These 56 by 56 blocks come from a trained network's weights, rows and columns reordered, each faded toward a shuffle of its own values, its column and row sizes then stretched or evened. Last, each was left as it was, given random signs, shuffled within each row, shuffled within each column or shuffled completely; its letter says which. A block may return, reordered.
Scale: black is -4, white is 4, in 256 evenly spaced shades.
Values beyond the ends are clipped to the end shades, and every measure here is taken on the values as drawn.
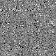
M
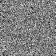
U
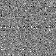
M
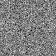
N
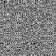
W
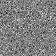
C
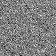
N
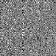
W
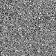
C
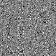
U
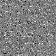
C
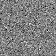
N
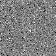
U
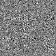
M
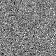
N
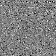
C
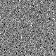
U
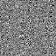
W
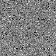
M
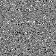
C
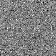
C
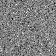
N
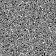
N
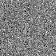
U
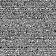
C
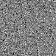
U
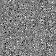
U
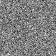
N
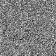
M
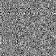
W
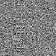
W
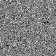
C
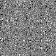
M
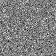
N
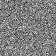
N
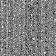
U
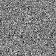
C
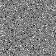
C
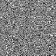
W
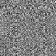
W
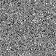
C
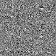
M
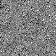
U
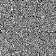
M
